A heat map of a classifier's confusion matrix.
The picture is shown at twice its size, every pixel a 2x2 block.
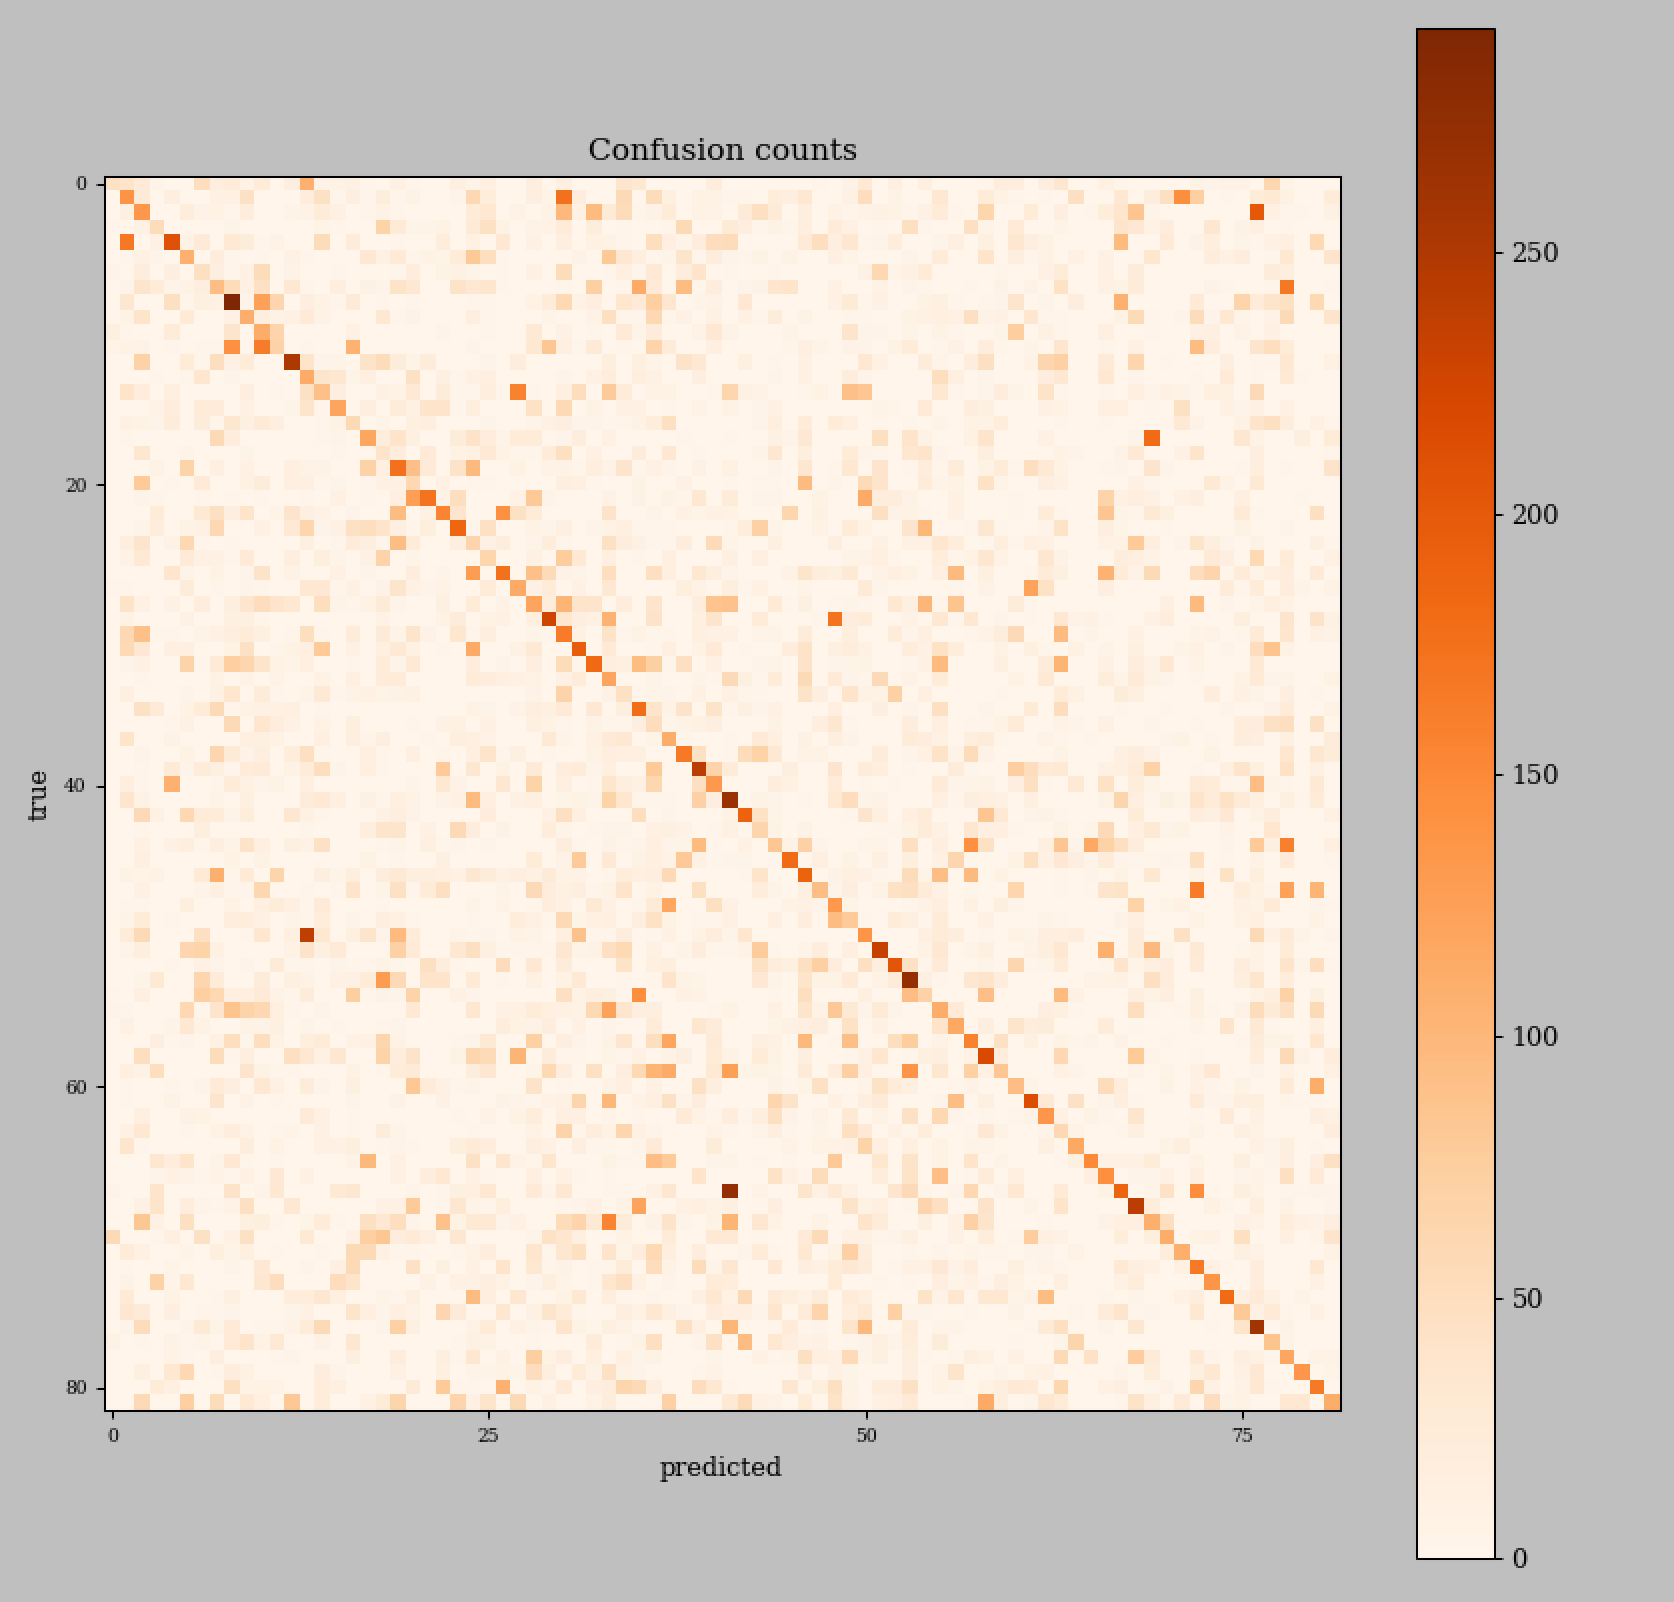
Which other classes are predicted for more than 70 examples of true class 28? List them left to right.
30, 40, 41, 54, 56, 72
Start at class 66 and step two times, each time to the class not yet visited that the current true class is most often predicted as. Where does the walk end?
33
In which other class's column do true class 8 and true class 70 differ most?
10
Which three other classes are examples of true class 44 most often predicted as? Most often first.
78, 57, 65
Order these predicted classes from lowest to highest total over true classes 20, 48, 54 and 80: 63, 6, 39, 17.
17, 39, 6, 63
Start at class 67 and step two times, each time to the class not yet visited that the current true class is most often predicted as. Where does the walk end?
24
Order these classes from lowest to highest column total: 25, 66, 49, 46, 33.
25, 66, 49, 46, 33
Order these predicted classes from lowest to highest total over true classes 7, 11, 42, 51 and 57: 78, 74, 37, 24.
74, 24, 37, 78
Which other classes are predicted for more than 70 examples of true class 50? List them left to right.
13, 19, 31
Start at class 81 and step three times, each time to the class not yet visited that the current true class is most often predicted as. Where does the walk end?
61
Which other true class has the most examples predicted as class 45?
22
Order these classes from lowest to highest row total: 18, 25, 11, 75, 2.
18, 25, 75, 11, 2
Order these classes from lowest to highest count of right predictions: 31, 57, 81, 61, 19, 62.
81, 62, 57, 19, 31, 61
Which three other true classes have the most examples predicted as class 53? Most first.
59, 54, 57
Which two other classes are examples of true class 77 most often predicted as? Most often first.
42, 64
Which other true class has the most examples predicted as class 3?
73
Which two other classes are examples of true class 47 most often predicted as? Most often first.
72, 78
